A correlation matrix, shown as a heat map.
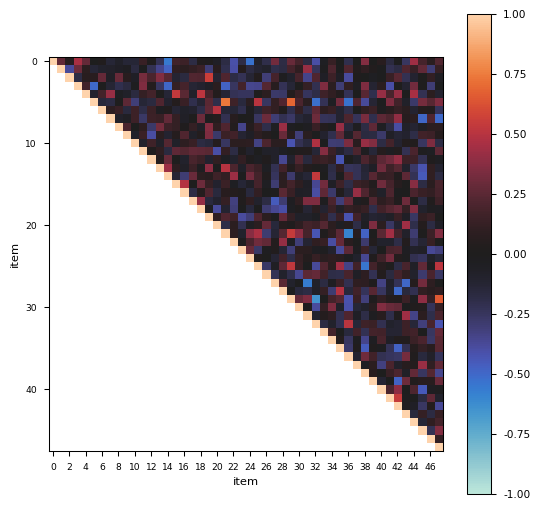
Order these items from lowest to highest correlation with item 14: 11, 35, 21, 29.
29, 11, 35, 21
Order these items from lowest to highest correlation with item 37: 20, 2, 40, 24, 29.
40, 20, 24, 2, 29
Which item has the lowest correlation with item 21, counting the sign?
36
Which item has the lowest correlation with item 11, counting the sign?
20
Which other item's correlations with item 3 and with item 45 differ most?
5
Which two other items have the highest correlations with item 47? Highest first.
29, 25
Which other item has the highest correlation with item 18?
4
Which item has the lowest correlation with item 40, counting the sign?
45
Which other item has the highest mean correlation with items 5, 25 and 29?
21
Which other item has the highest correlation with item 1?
31
